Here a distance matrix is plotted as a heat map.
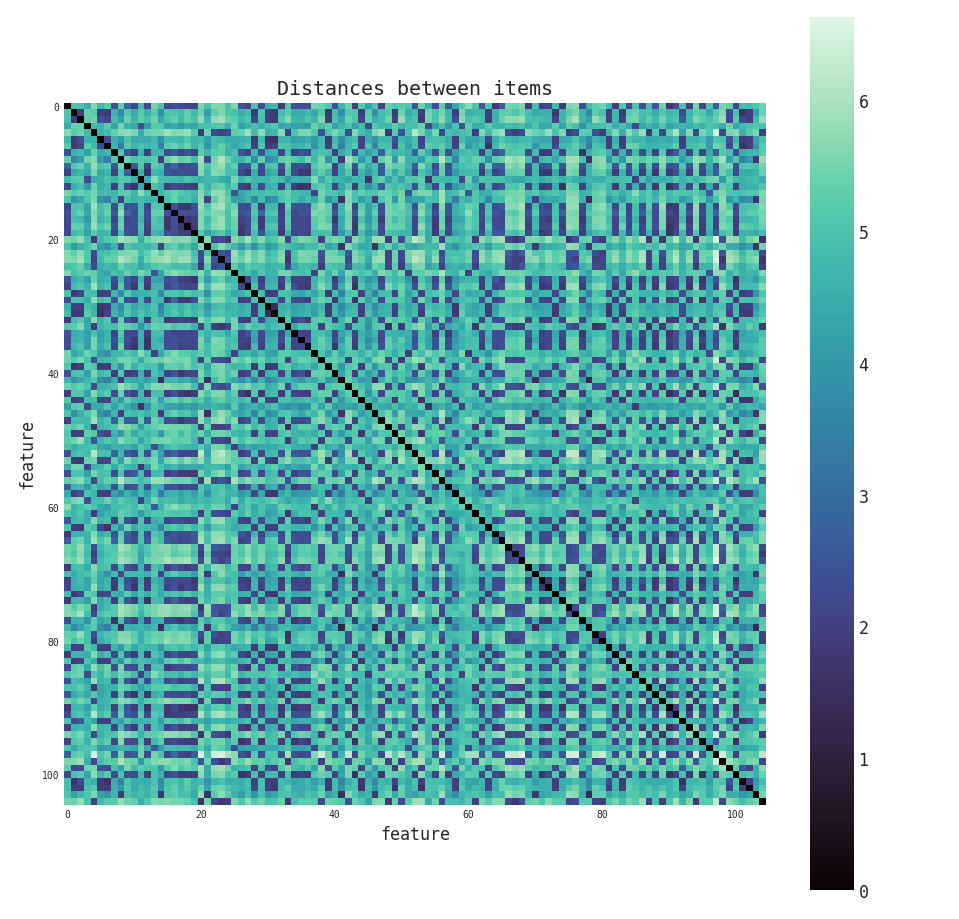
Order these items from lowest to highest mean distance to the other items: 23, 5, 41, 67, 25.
5, 41, 67, 23, 25
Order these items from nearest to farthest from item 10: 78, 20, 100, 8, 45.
100, 45, 78, 8, 20
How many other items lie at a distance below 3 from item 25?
5
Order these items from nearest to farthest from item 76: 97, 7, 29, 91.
7, 29, 91, 97
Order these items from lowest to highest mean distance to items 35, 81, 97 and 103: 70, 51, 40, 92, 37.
40, 70, 92, 51, 37
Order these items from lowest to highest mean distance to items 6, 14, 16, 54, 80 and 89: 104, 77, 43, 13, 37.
104, 77, 43, 37, 13
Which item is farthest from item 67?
97
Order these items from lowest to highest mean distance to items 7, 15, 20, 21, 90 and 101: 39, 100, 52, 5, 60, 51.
100, 52, 5, 39, 51, 60
